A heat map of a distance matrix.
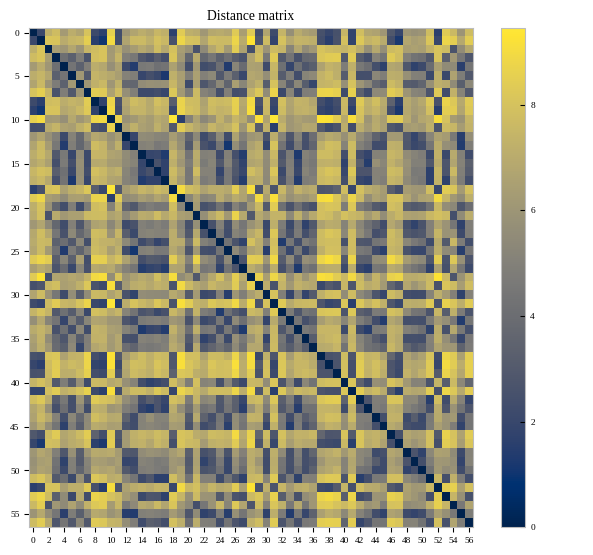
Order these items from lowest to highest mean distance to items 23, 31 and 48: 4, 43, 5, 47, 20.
4, 20, 47, 43, 5
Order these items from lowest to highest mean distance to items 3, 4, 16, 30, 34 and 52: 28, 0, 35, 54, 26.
35, 26, 0, 54, 28
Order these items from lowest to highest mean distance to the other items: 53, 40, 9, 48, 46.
48, 40, 53, 9, 46
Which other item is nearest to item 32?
24
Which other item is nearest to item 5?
17
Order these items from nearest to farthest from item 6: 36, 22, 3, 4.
36, 22, 4, 3
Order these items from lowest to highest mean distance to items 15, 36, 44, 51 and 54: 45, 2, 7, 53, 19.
45, 7, 53, 2, 19
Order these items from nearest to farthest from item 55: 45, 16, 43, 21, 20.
45, 20, 43, 16, 21
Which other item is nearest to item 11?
31
